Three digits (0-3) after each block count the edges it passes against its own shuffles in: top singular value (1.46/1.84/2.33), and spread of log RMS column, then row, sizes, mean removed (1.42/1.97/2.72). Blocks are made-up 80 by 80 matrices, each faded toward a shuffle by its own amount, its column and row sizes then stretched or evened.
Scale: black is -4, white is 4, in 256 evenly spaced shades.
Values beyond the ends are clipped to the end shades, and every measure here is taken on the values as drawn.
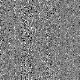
0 3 0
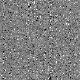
0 2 1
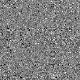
1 1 2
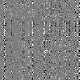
3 3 1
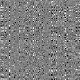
3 3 1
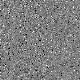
0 1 0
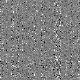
1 3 1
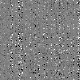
1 3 1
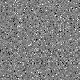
2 0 0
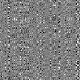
3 3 1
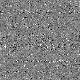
1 0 2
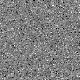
1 0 1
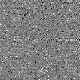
2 0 1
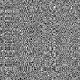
3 2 0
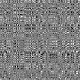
3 2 3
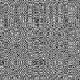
3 0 1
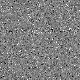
0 0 1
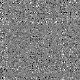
0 2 2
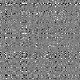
3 2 3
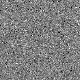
0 0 1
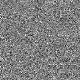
1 1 1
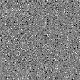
2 1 0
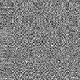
3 1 2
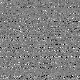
0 0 3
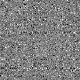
2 0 2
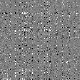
0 3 2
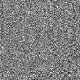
2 1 1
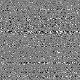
2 0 3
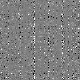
2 3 1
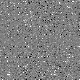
0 1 2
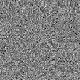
2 0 0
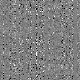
2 3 1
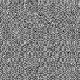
3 1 0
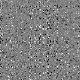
2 2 1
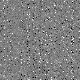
0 2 0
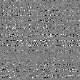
0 1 3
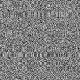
3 0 0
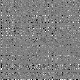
1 2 3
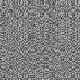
3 1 1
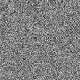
2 0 1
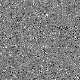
0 1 1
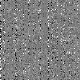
0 3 1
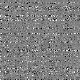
0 2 3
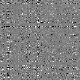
2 2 3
